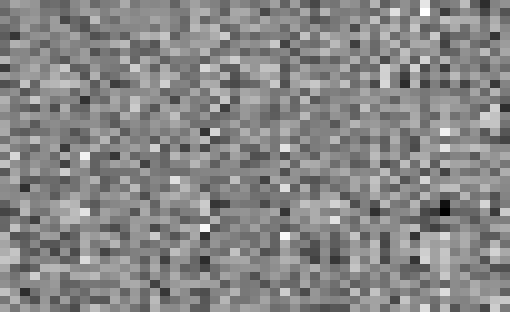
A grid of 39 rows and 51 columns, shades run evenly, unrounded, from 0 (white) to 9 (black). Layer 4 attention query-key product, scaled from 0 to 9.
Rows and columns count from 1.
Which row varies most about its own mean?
11
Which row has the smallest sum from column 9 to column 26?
2
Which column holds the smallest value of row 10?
39
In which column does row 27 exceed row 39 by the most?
45
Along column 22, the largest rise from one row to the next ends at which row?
18
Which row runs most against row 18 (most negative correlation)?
38
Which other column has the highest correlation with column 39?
7
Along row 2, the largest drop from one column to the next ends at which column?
43
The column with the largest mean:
32
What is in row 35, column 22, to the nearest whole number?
5
